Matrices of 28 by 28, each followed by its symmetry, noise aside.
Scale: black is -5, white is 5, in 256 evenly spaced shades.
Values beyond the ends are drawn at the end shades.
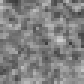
no symmetry.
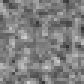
antisymmetric.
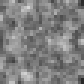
mirrored top to bottom.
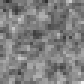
no symmetry.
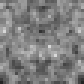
mirrored left to right.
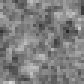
antisymmetric.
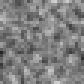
antisymmetric.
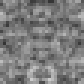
mirrored left to right.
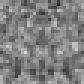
mirrored left to right.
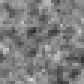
symmetric.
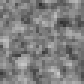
antisymmetric.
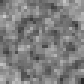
symmetric.
